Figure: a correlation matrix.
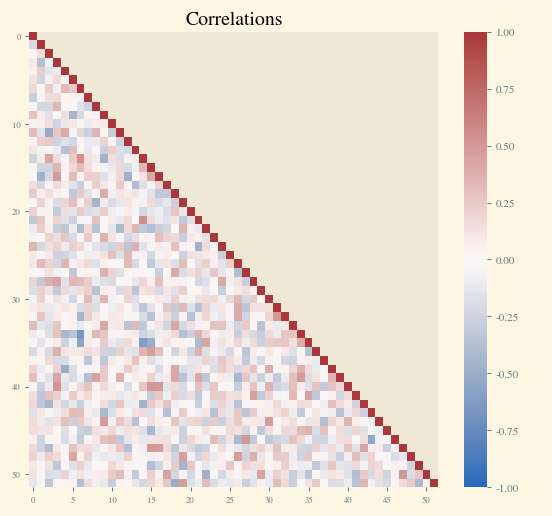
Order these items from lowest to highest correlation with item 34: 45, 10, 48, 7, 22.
48, 7, 10, 22, 45
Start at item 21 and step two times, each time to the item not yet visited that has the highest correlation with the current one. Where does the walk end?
6
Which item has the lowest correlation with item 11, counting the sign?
2
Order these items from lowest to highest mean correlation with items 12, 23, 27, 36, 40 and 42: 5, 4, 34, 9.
5, 4, 34, 9
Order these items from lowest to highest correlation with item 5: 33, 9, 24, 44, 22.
9, 44, 22, 33, 24
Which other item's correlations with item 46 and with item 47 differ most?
27
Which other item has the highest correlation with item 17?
50
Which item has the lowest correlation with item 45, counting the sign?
15
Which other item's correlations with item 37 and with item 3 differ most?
40
